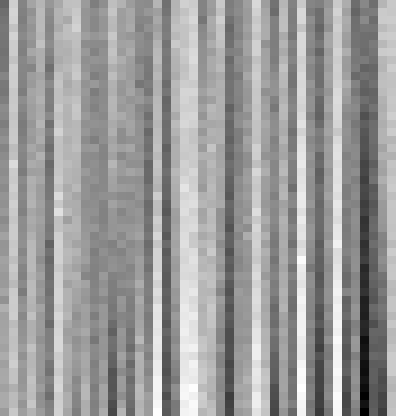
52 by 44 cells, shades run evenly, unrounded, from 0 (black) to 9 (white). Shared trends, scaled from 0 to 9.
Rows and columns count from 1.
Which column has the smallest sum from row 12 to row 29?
41
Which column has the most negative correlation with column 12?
31
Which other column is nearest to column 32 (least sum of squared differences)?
8
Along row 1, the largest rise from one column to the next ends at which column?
2
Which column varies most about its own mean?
43
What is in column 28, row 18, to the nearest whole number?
6
